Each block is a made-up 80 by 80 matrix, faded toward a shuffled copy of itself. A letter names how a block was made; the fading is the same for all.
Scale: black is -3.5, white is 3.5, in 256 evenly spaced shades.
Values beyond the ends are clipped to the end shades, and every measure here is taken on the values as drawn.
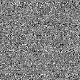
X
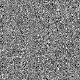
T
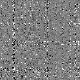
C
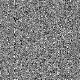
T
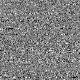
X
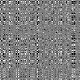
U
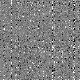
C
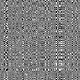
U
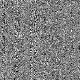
T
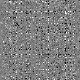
C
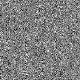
T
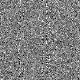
T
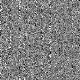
T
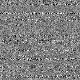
X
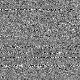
X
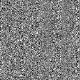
T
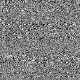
X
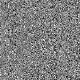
T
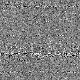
X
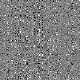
C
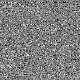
X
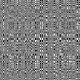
U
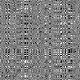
U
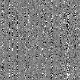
C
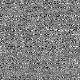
X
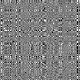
U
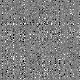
C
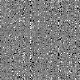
C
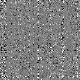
C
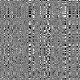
U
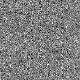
T
